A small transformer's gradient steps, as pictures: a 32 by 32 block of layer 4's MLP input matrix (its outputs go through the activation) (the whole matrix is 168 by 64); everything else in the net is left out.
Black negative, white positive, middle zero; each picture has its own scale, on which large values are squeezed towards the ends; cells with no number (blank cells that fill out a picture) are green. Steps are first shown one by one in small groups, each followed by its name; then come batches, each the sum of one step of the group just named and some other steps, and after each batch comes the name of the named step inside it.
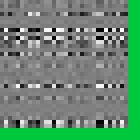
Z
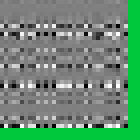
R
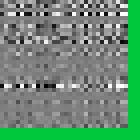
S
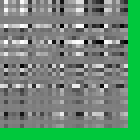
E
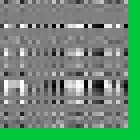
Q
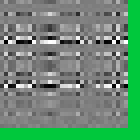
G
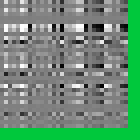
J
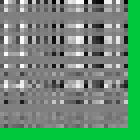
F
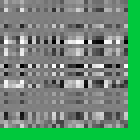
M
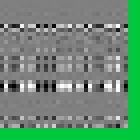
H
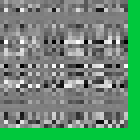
M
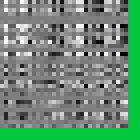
E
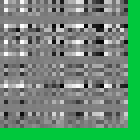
E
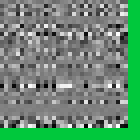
R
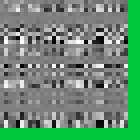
M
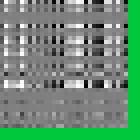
F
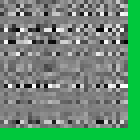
S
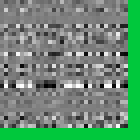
R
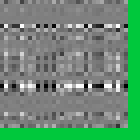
H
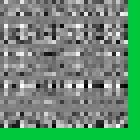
R
